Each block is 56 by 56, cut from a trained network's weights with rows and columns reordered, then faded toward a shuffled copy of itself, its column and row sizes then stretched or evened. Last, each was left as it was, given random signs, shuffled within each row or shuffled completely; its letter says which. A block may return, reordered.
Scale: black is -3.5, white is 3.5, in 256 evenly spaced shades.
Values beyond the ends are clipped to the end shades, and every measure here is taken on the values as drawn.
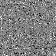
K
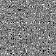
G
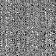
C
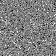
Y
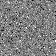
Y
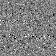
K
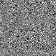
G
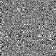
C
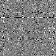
C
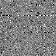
G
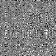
C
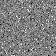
Y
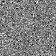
K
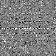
C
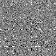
G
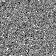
Y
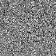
G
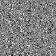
G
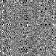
C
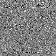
K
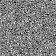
Y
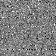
K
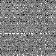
C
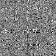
G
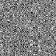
C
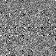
G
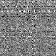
C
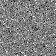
Y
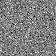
K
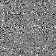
G
